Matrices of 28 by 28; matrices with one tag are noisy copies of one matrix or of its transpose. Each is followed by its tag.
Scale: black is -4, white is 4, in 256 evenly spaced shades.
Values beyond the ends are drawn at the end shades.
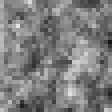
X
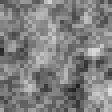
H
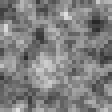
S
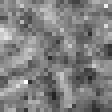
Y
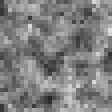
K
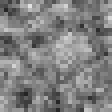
S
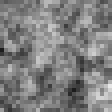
H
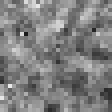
Y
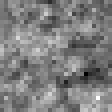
H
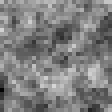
X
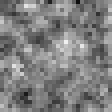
S
